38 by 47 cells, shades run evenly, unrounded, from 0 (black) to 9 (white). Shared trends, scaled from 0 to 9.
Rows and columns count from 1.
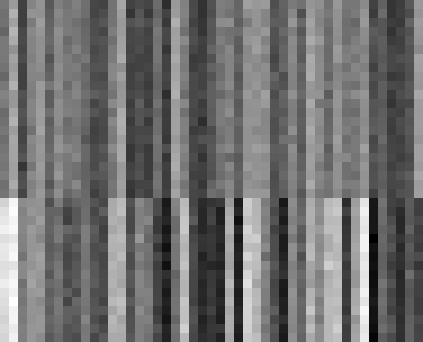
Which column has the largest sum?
2
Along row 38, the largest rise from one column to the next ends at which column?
28
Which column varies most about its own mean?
1
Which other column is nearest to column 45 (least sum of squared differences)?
23
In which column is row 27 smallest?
42
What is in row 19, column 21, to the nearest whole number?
4
